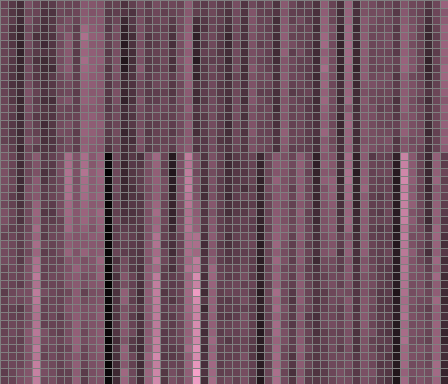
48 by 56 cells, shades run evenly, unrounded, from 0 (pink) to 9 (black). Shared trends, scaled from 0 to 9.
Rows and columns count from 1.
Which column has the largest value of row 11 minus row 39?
25
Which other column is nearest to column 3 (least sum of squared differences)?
43
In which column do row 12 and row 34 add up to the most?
14
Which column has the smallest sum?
51
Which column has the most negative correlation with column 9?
22
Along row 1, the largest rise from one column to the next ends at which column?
45
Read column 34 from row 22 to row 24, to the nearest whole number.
5 5 5
